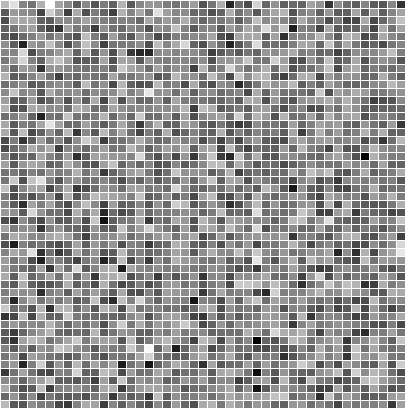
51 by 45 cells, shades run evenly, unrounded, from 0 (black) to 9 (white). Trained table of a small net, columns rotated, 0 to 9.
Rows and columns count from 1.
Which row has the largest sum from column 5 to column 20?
43
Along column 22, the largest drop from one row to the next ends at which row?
38
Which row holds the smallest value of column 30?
37
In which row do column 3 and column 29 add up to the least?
49
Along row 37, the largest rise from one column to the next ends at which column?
31
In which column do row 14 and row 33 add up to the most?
29
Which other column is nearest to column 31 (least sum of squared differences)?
28
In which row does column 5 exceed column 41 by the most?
20
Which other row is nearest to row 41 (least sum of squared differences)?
30
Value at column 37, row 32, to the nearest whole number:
6
